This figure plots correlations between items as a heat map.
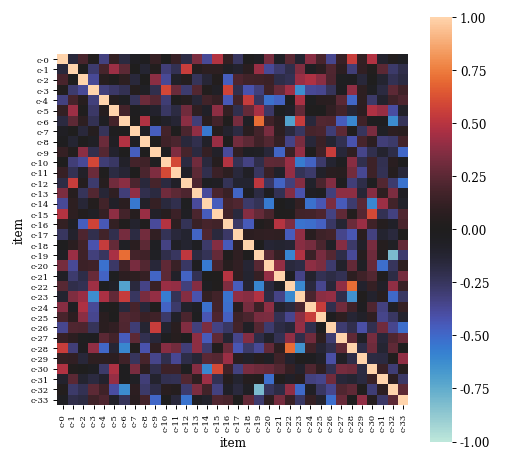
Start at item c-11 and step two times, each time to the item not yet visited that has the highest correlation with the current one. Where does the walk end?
c-3
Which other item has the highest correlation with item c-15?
c-30
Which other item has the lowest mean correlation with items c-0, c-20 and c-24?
c-14
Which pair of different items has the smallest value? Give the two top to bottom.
c-19, c-32
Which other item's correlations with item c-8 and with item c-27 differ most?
c-6
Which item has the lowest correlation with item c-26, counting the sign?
c-33
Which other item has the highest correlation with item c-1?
c-12
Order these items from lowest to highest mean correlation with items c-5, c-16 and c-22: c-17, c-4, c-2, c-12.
c-17, c-2, c-4, c-12
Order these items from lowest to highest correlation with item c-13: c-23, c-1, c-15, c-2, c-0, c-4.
c-23, c-2, c-4, c-1, c-15, c-0
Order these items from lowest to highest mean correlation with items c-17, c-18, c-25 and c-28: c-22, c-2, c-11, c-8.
c-22, c-11, c-8, c-2
